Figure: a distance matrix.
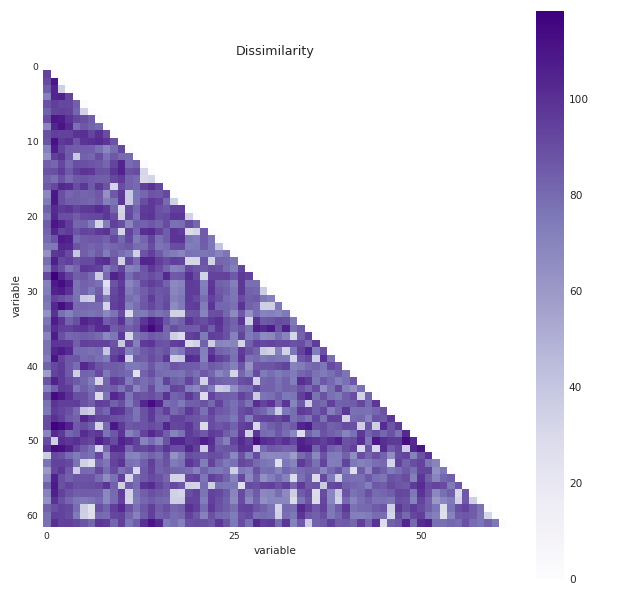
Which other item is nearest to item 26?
56
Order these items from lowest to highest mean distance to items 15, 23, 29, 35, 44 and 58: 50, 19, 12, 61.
12, 61, 19, 50
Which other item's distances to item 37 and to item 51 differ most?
19
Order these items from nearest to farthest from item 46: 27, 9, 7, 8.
8, 7, 27, 9
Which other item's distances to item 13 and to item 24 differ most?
14
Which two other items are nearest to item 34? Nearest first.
49, 27
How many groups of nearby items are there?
15
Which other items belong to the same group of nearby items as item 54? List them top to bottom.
4, 12, 25, 41
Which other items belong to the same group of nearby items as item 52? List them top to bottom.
0
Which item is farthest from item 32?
2
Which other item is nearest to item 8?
29
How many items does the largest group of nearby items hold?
9
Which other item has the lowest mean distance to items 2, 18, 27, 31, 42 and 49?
33
